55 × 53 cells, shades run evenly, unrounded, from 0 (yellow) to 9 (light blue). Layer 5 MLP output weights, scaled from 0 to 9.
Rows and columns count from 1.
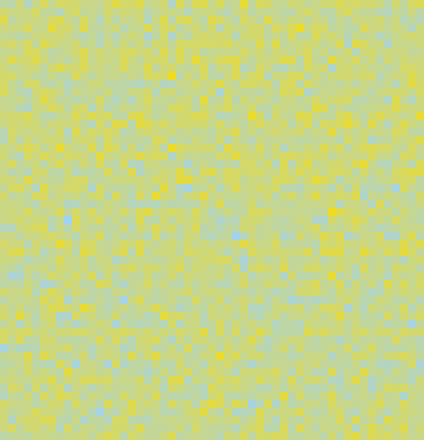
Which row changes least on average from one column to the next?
37
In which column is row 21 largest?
24
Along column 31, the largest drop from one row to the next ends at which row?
31
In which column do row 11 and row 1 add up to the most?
22
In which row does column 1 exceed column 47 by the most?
44
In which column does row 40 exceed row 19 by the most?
8
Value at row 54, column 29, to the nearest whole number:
5
